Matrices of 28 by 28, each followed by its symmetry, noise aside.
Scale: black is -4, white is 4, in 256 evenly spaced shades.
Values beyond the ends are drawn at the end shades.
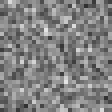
same after a half turn.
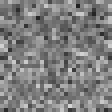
mirrored left to right.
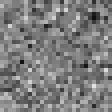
symmetric across the other diagonal.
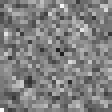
symmetric across the other diagonal.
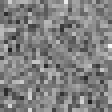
symmetric across the other diagonal.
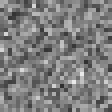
symmetric.
